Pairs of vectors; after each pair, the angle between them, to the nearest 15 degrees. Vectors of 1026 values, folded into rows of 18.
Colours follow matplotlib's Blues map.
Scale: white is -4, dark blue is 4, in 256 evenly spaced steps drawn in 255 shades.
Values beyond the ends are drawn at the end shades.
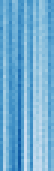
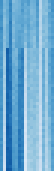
45 degrees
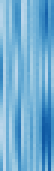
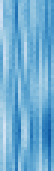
45 degrees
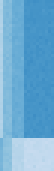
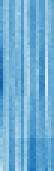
105 degrees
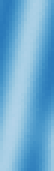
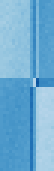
105 degrees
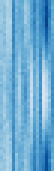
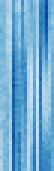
45 degrees
